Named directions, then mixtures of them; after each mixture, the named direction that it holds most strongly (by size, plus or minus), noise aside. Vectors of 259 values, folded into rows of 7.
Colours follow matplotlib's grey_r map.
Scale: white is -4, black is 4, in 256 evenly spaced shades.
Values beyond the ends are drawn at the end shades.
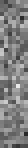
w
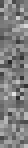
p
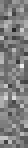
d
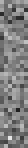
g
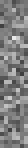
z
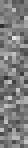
z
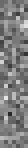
d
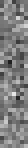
p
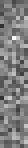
z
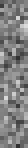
p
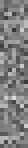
d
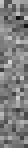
p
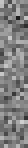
p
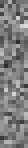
p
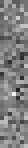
p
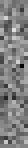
d
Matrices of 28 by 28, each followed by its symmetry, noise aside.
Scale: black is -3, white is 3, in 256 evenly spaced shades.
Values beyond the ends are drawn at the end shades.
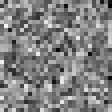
no symmetry.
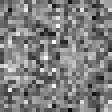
mirrored top to bottom.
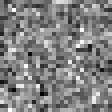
no symmetry.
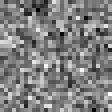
antisymmetric.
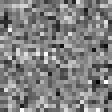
antisymmetric.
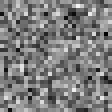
no symmetry.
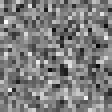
antisymmetric.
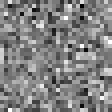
mirrored top to bottom.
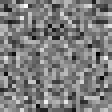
mirrored left to right.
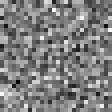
antisymmetric.
